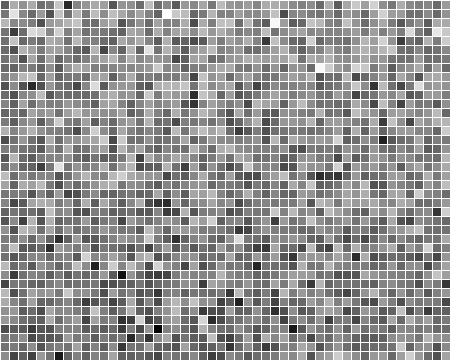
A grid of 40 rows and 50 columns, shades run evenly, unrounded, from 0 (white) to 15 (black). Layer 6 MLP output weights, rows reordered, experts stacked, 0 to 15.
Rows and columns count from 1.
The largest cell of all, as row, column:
37, 18
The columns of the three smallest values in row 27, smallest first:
27, 17, 50
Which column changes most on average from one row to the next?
35
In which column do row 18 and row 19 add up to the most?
16
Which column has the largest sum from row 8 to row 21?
30
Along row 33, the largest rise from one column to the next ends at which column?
2
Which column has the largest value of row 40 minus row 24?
7
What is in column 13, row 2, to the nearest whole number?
4
